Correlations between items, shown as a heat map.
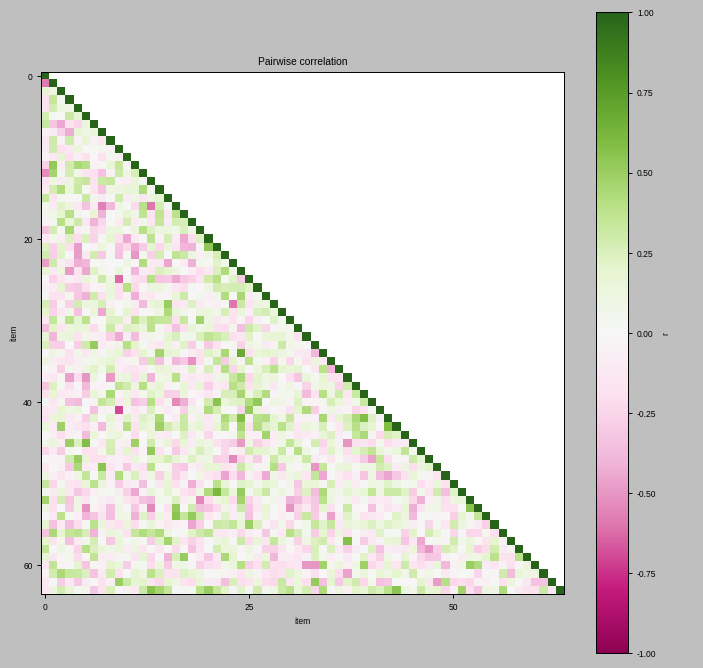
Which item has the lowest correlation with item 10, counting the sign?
20
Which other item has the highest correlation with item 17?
59
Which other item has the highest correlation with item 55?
25
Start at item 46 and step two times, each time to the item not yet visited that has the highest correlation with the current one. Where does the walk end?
63
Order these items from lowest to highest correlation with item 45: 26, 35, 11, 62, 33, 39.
26, 39, 62, 35, 33, 11
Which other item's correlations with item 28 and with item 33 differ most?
48
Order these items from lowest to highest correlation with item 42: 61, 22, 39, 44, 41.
41, 61, 44, 22, 39
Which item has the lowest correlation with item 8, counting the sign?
37
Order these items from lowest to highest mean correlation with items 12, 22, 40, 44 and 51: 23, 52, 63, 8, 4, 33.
4, 33, 52, 8, 23, 63
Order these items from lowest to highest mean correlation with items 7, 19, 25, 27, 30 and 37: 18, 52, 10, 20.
52, 18, 10, 20
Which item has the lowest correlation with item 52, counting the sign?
19
